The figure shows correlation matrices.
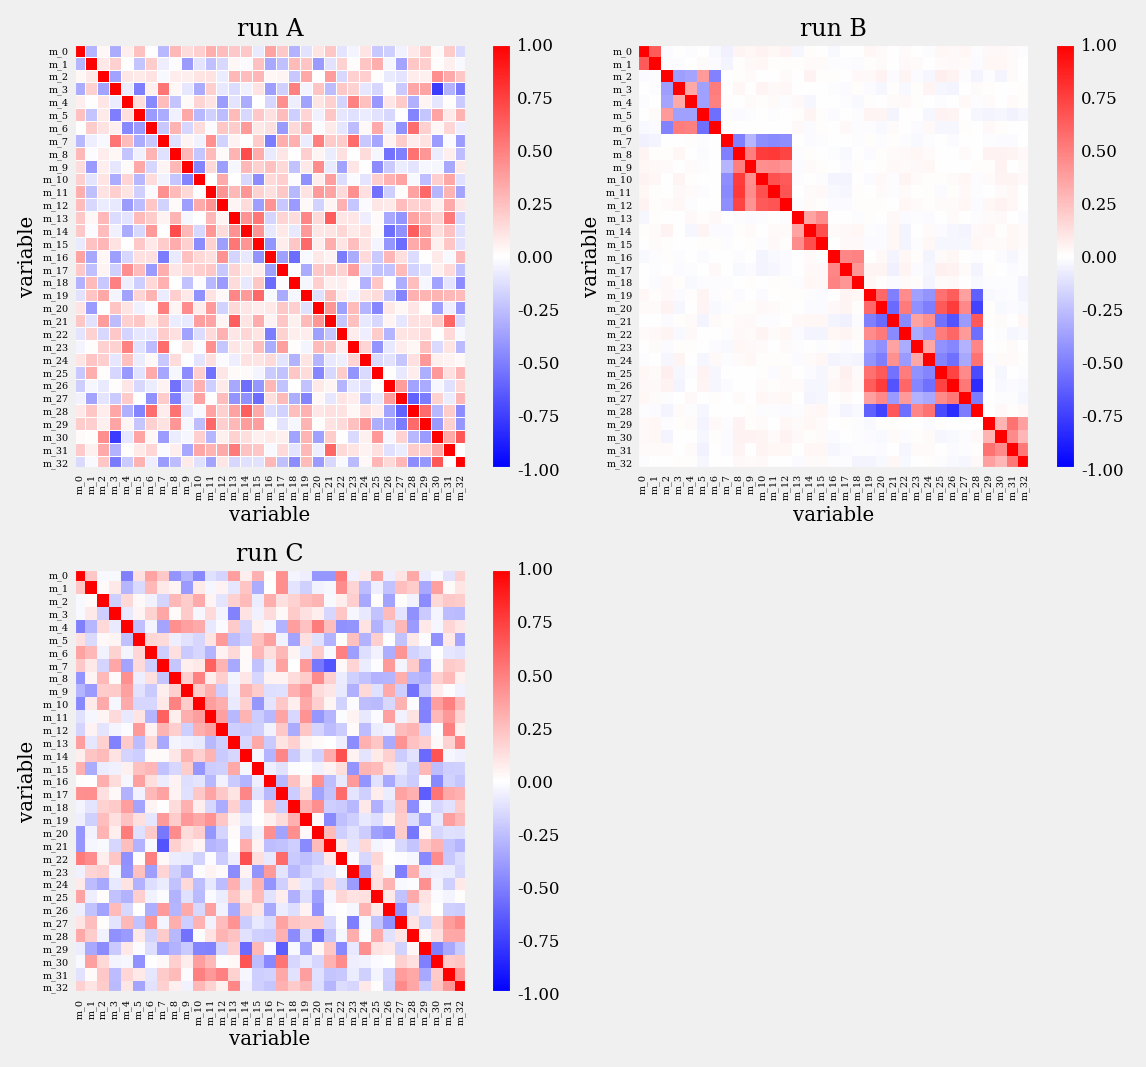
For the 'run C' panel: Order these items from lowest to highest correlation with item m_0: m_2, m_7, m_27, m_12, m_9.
m_9, m_12, m_2, m_27, m_7
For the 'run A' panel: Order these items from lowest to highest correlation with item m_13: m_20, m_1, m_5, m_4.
m_4, m_1, m_20, m_5
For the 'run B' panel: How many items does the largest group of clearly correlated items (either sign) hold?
10
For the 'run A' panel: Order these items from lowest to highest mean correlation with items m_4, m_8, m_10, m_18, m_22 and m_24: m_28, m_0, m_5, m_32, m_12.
m_32, m_5, m_12, m_0, m_28
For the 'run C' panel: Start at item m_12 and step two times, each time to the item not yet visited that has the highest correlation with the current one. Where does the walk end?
m_10
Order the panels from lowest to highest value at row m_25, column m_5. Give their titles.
run A, run B, run C
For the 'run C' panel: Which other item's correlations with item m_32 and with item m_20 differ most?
m_28
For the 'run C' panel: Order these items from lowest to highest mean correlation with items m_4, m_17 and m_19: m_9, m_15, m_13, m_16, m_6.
m_16, m_15, m_6, m_13, m_9
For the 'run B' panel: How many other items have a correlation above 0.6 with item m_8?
3
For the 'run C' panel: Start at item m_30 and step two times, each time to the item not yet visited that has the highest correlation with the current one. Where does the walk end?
m_22
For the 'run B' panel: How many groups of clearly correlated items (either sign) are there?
7
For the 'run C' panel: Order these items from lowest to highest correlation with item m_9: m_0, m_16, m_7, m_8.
m_0, m_16, m_7, m_8
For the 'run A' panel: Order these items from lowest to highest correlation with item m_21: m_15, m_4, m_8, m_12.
m_8, m_12, m_4, m_15
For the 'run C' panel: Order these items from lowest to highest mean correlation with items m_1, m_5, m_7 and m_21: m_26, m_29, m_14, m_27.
m_29, m_27, m_26, m_14
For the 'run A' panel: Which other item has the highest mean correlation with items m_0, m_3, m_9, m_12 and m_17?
m_11
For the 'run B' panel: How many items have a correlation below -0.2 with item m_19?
4
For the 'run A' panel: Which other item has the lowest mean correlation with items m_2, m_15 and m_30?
m_3
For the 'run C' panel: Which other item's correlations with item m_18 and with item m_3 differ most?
m_13
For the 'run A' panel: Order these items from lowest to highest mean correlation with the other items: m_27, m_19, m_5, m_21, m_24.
m_27, m_5, m_24, m_19, m_21
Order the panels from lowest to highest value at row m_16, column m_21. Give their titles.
run C, run B, run A
